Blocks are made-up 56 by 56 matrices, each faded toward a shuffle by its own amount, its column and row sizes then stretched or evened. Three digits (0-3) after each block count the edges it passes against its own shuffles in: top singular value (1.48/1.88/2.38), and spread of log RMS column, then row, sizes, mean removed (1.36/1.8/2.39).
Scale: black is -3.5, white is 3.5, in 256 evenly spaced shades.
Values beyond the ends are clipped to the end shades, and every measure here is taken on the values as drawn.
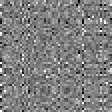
3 3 1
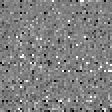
0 1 2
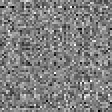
2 1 1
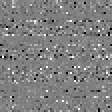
0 1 3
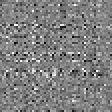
2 2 3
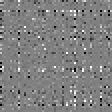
2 3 3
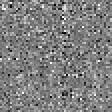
1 1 2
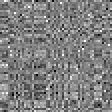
3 0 2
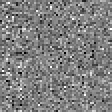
1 2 0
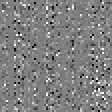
1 3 0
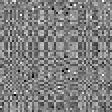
3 1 0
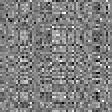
3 3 2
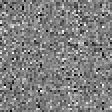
1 2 1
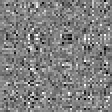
2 3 2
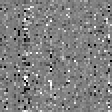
0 3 0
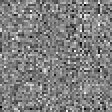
2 2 1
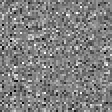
2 2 1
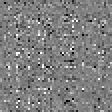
0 3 2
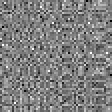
3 1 0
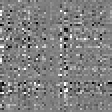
2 3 3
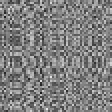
3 3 0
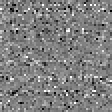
1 0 2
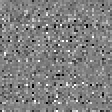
0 2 3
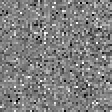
0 1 0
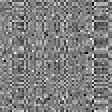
3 3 1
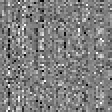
2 3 0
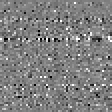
2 0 3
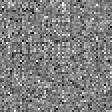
1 1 0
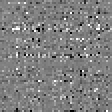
0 2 3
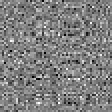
3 0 2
